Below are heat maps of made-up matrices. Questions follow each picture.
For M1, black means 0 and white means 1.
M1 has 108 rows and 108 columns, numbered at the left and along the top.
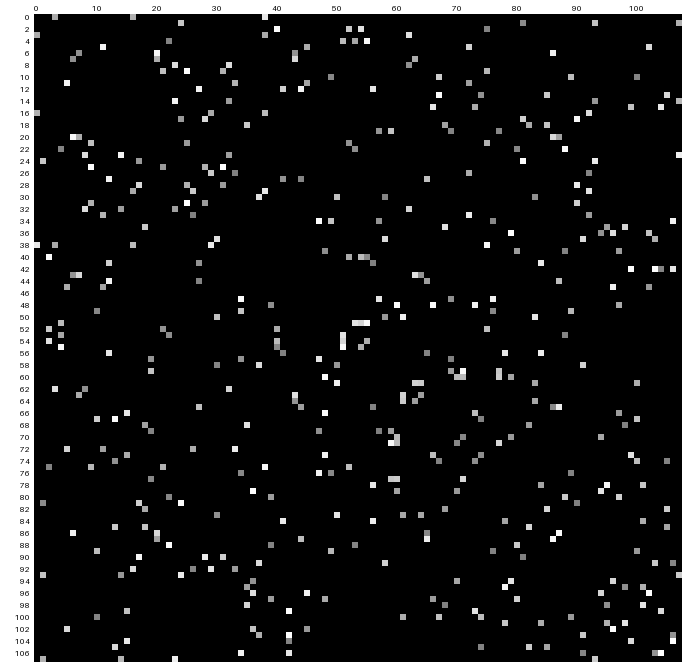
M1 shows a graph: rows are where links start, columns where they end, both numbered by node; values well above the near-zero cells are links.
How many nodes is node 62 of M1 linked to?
3
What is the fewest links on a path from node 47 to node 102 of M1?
7
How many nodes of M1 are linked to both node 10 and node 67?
1
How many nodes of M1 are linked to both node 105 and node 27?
0
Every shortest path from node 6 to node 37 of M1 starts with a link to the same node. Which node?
node 43
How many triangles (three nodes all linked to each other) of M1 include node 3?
1
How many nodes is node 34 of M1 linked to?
5
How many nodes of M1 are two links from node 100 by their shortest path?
9
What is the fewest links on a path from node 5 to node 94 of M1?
3
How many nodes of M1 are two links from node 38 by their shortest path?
7
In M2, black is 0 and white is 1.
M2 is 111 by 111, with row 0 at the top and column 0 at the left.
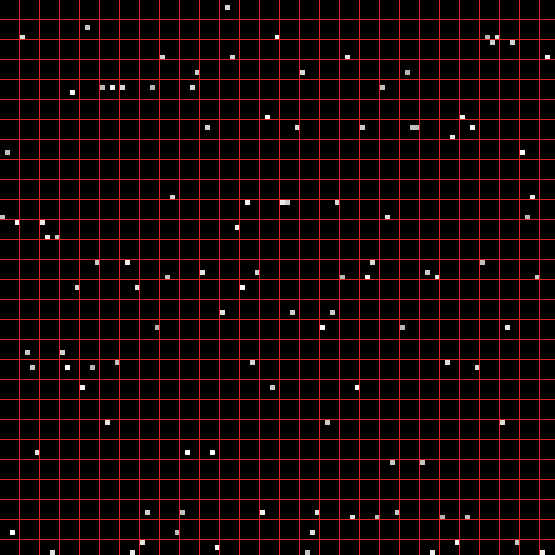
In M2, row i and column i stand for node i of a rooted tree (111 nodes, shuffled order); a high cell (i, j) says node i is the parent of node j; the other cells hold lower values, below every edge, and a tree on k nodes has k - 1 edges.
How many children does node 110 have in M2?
5
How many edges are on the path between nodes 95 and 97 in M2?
4
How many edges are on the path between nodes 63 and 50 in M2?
5
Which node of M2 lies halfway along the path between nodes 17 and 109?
45
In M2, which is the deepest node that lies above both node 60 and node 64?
14
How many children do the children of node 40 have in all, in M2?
3
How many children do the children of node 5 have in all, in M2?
6
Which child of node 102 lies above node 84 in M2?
52
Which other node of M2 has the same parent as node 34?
106
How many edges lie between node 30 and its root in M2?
6
